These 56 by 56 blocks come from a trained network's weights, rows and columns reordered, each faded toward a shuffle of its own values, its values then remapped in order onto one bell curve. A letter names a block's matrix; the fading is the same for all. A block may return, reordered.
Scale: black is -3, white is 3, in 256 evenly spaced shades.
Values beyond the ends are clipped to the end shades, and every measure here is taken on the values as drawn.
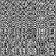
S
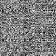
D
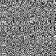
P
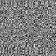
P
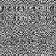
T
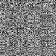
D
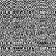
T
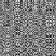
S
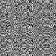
P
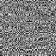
T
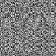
S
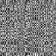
S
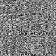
D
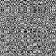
T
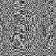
S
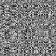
T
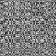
T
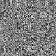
P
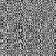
S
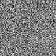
P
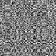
T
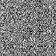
D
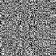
P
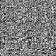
D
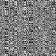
S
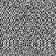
T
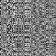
S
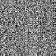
D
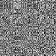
P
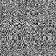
D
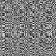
S
